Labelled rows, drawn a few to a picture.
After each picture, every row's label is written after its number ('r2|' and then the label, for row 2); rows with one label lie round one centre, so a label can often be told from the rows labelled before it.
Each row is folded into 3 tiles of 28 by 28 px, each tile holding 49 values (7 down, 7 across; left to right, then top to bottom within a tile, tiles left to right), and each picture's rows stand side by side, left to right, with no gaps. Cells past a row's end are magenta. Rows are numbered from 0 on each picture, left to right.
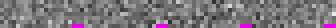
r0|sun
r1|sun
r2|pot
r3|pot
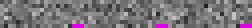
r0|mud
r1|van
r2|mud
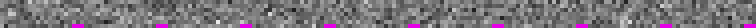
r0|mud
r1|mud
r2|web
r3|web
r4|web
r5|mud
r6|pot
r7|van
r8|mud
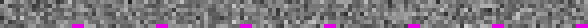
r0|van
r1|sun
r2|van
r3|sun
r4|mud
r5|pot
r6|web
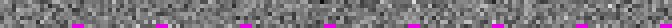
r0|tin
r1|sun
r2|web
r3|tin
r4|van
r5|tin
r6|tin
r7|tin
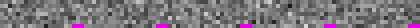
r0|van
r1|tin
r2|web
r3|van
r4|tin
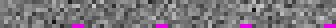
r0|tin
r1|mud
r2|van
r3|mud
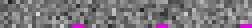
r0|web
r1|sun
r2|web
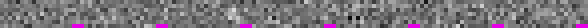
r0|sun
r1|web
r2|mud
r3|tin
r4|tin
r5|tin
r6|mud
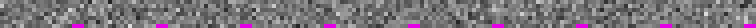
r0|sun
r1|pot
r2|sun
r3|tin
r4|mud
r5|web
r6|pot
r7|mud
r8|mud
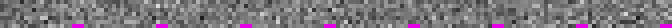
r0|web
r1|tin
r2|pot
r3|tin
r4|pot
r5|web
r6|web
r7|web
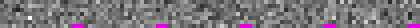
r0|web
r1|pot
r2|van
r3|web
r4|van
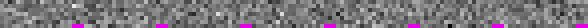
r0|van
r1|sun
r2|mud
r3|pot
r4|web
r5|pot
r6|sun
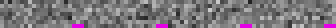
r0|web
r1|pot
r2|pot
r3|web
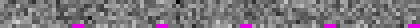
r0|sun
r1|web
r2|sun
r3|web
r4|tin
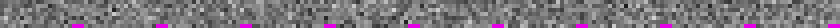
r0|tin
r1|mud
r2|sun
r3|van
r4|mud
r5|pot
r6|sun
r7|mud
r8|sun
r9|van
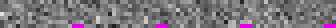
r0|pot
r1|sun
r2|van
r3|pot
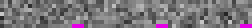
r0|van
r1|web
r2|pot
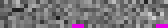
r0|web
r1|mud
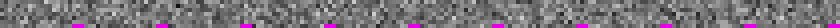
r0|tin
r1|sun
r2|van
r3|pot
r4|van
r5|van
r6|tin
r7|sun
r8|sun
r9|web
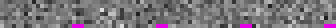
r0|sun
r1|pot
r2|web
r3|van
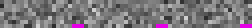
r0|pot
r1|van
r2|tin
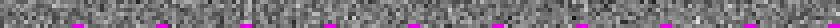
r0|pot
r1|web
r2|van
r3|mud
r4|tin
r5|sun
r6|web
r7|web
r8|tin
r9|pot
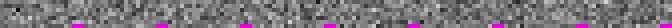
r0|web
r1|van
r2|pot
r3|web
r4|tin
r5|pot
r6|mud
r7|van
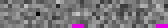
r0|pot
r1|pot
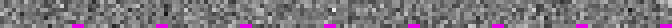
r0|pot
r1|sun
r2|web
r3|van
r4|tin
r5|mud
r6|van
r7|web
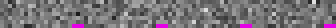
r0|sun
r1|van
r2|tin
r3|tin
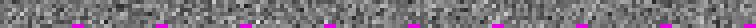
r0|tin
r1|van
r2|web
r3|tin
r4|mud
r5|tin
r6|pot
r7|pot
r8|web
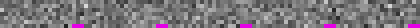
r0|sun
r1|mud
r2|web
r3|sun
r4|sun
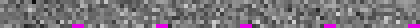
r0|sun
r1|sun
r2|pot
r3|van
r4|pot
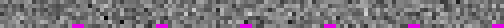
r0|sun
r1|tin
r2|pot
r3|web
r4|sun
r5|tin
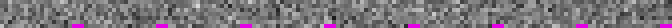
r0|tin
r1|tin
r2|sun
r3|sun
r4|mud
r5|mud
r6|sun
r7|tin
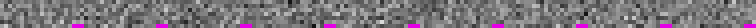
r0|sun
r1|van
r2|mud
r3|van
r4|pot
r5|web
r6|sun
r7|web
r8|pot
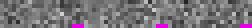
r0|mud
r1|sun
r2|web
